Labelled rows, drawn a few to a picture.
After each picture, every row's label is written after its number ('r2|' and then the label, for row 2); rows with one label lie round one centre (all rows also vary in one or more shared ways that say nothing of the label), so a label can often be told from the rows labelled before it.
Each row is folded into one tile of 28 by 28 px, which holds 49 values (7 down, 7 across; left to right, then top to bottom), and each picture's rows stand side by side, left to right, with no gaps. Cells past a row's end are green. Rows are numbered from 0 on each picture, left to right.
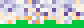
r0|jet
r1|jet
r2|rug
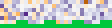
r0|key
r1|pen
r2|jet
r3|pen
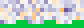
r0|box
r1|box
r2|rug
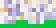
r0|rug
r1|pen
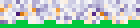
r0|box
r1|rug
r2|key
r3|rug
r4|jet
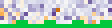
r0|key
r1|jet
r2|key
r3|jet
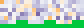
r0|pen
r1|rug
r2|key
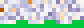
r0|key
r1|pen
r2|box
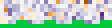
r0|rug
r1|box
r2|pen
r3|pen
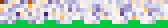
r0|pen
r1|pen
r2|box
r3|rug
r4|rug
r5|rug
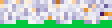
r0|pen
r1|rug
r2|pen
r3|box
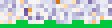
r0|jet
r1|key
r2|pen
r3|jet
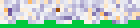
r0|rug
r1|pen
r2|key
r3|rug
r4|box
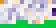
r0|pen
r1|jet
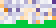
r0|rug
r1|jet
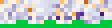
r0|pen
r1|key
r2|key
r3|pen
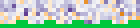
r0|jet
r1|rug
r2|rug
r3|pen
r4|jet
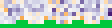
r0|rug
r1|jet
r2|jet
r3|jet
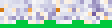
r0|key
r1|key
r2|key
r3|rug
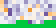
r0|rug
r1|box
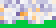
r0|box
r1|box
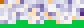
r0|pen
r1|rug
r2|jet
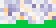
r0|rug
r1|box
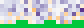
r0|jet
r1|rug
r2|jet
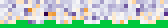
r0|jet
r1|box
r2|jet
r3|key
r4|jet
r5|jet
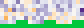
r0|box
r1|rug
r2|jet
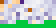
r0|pen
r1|key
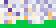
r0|jet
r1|box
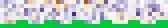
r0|jet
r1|pen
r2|pen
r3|pen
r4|jet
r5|rug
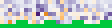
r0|jet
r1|rug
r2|box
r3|key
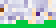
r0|key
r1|rug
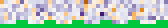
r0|pen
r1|rug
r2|jet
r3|pen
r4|box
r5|key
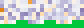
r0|key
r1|pen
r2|jet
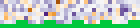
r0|box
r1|box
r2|pen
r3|jet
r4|rug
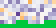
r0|box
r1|pen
